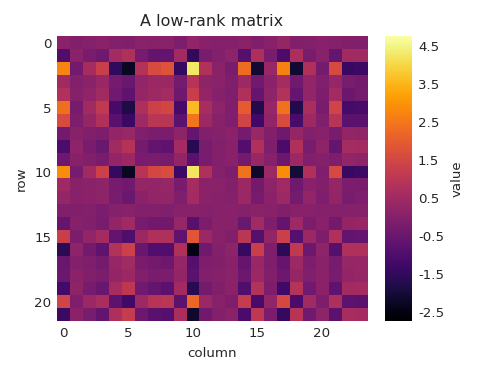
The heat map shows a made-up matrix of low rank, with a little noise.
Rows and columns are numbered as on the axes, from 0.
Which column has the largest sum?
10
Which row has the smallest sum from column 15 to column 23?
2
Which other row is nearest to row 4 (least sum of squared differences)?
3
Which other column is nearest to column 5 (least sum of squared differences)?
15
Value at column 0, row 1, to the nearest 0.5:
-1
